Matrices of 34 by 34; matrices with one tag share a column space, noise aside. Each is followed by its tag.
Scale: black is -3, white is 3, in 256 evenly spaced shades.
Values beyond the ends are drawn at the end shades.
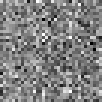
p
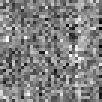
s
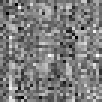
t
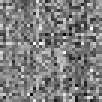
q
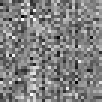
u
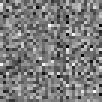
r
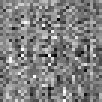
s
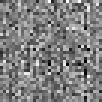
r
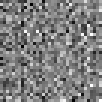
q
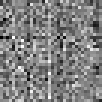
p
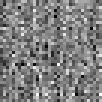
s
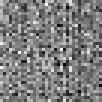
r
